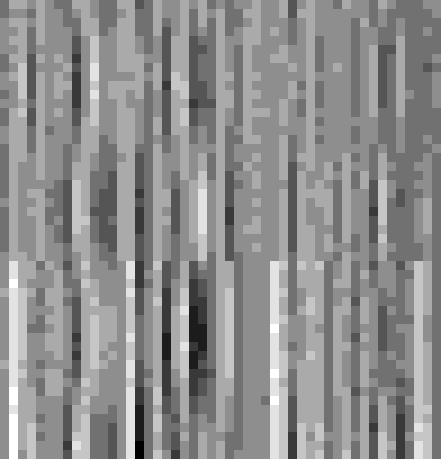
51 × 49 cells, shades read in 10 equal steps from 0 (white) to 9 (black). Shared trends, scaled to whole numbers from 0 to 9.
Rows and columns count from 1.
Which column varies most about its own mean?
23
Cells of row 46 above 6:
1
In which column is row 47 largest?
16
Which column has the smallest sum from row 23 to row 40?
2
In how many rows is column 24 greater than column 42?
24
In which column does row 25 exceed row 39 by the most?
26
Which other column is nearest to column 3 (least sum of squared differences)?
21
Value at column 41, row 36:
3
